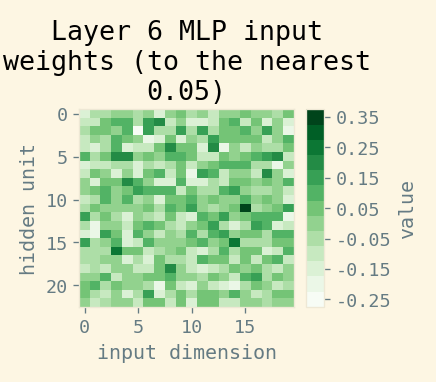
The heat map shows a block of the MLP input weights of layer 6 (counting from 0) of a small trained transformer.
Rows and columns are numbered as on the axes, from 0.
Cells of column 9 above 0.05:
3
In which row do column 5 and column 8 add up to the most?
9
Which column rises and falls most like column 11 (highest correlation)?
17
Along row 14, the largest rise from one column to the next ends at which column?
2
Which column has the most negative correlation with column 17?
19
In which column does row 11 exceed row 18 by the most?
15
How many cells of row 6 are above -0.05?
7
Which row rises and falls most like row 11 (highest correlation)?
0
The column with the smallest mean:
1
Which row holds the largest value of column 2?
14
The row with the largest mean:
5
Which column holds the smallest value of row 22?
10
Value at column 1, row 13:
-0.2
